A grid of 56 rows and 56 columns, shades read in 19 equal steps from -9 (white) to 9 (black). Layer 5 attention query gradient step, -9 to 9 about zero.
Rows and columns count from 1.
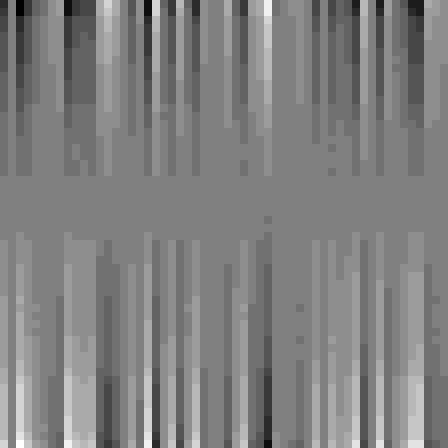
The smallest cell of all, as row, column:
56, 3
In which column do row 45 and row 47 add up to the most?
34
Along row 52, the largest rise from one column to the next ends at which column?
20
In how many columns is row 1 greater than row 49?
28
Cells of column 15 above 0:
23
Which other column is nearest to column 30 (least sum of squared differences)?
43
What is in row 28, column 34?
1
